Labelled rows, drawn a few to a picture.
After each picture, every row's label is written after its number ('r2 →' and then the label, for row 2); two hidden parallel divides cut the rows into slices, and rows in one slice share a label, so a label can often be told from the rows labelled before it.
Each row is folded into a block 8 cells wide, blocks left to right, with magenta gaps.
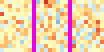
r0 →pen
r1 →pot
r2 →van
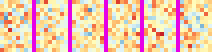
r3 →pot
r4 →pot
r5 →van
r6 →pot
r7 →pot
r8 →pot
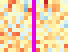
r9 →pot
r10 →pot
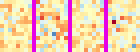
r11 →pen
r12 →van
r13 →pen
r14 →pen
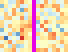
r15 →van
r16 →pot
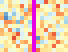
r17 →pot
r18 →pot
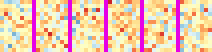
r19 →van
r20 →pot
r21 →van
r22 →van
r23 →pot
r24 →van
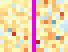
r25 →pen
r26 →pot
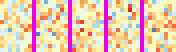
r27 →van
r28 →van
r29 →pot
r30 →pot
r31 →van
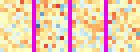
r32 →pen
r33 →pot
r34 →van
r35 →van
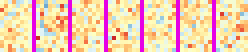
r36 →pen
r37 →van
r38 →pen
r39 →pot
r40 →pen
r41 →pen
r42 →van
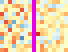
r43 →pot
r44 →pen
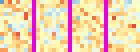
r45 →pot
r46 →pen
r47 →pen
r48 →pen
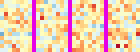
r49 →van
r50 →van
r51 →pot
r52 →pot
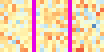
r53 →pen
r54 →pen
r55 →pot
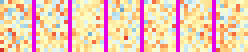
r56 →pot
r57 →pot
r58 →pen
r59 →pot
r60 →pot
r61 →van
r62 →pot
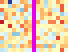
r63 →van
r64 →van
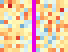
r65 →pot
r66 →van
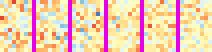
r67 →pot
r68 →pot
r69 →van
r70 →pen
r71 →pen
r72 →pen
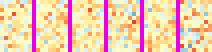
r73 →pen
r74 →pen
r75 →pen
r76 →van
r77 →pen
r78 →van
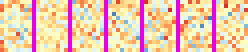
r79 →pot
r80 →pen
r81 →pot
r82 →pot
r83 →van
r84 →pot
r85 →pot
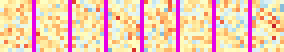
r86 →pen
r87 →pen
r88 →van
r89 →van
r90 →van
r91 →pen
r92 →pot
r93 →van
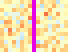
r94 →pen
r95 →pen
